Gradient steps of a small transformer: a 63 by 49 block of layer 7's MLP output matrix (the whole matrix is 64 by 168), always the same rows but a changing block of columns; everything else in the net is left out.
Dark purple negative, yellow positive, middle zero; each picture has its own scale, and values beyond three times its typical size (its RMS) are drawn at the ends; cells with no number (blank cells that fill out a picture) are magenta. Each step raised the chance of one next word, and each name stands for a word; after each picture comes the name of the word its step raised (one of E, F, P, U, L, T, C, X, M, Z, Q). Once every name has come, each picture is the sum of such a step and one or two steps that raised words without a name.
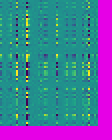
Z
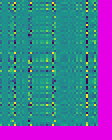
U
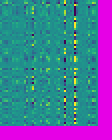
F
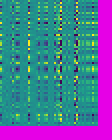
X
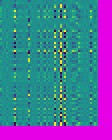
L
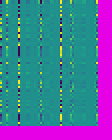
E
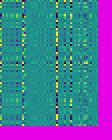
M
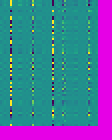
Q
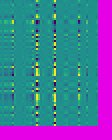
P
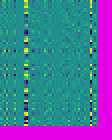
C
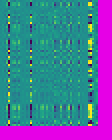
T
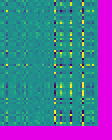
L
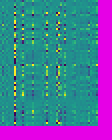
X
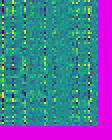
F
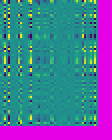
E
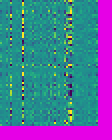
L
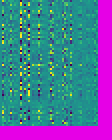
Q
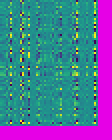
Z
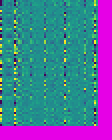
Q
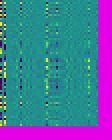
U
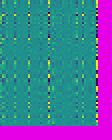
E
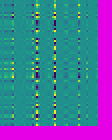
Q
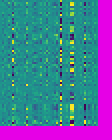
T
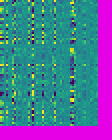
F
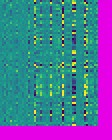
U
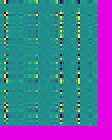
E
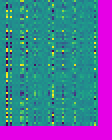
L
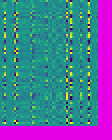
P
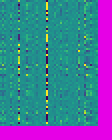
Q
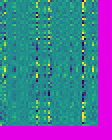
X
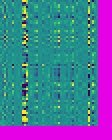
P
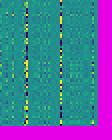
T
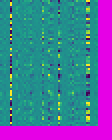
C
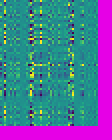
Q
